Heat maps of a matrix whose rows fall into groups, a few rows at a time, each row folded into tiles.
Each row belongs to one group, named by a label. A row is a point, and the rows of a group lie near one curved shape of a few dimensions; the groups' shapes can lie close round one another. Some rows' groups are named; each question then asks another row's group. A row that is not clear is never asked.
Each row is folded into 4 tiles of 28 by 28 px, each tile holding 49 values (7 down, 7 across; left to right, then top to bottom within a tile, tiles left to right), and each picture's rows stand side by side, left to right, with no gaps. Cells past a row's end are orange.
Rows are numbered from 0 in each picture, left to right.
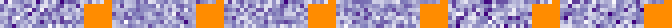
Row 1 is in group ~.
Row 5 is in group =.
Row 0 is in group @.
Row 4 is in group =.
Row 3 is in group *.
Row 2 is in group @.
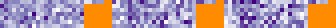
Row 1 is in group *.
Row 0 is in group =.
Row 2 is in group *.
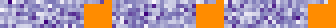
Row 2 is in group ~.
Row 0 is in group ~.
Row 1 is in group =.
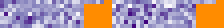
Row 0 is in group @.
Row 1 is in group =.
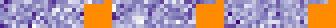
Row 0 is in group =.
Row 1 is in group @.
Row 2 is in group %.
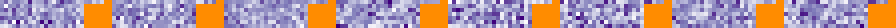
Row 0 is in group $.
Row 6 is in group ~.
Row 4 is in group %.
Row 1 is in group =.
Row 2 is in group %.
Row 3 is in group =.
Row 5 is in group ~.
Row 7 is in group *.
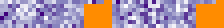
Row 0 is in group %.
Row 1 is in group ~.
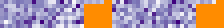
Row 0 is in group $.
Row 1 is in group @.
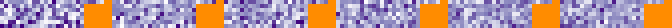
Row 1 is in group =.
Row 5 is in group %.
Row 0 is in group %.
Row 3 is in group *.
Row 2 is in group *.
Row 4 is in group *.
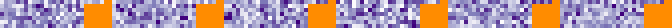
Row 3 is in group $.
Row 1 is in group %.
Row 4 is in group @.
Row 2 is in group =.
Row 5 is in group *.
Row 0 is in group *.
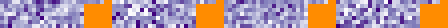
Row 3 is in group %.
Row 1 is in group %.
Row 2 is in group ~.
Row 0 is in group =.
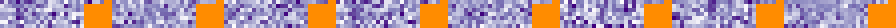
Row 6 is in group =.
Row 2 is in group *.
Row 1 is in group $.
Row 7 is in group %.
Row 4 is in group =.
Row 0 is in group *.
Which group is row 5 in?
~
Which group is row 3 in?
*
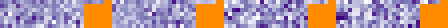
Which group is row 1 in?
@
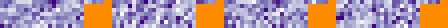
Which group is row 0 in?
=
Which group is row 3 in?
=
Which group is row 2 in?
=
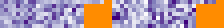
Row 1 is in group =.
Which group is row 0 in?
$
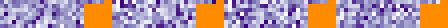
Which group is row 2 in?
~
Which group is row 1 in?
~
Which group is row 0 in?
%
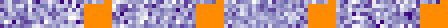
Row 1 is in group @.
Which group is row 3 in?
~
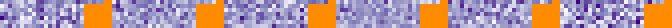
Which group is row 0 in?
=
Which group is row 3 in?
%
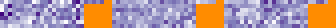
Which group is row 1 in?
%
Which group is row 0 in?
@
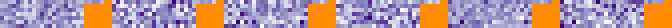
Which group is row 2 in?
$
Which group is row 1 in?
@
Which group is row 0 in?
~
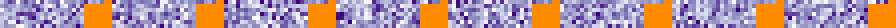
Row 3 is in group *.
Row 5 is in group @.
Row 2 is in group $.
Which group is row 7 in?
=
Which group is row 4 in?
~
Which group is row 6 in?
~
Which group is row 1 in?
*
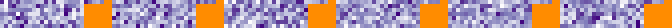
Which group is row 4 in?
=
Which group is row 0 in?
~
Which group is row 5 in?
%
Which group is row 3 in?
*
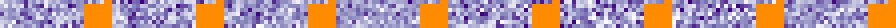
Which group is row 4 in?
@
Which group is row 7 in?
=
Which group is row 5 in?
$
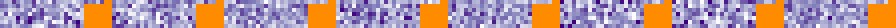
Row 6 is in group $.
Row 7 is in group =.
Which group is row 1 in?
%
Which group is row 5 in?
$
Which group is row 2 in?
=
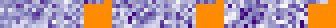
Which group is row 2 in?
%
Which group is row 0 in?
@
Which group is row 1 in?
@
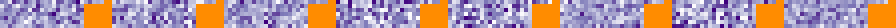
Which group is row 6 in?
%
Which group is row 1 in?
%
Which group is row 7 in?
$
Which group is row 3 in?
$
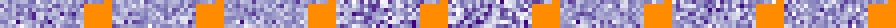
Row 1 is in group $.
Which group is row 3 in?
$
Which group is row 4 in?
%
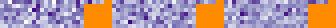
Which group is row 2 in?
*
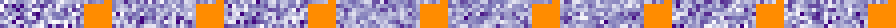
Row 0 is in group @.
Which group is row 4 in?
@
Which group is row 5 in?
~
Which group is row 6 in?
=
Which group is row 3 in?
*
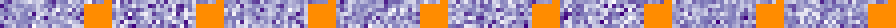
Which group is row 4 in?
$
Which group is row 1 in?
~
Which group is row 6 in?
~
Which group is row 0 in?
=
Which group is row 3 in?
=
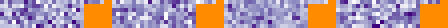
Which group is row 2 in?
%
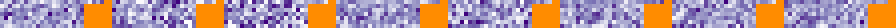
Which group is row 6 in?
%
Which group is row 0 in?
=
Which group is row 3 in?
=
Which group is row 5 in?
@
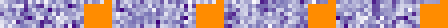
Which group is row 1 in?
%
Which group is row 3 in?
=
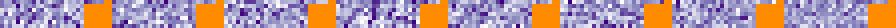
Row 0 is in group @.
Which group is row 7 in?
$
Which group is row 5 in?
~
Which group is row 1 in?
%
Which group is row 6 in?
~
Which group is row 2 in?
=
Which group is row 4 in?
=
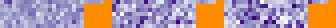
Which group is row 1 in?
@
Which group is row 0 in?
~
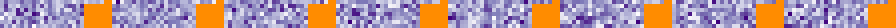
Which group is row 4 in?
=
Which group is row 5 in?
@
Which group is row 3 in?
=
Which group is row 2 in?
*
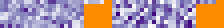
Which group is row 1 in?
%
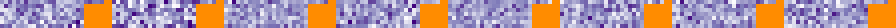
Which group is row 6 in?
~
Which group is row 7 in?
=
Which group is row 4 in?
~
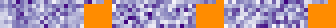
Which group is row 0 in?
*
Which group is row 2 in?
@
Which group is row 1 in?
@
